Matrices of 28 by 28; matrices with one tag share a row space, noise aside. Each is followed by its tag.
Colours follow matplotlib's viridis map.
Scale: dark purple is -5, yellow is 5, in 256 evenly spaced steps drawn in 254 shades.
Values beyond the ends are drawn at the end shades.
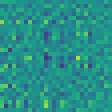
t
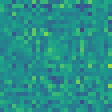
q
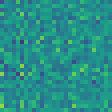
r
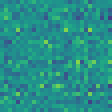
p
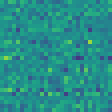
p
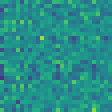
r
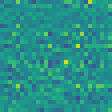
p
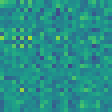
r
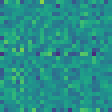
r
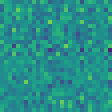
q
